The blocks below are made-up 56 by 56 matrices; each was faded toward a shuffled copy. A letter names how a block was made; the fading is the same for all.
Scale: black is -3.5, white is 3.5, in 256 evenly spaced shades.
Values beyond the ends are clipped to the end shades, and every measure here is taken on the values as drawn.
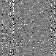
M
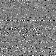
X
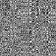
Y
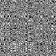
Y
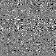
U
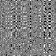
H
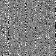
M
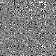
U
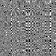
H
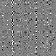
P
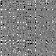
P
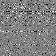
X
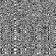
Y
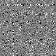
U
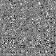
U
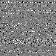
X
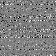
X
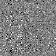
U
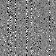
M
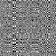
H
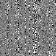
M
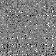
U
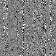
M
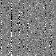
M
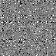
U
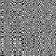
H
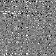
U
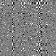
P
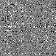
U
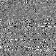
U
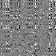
P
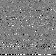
X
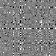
P
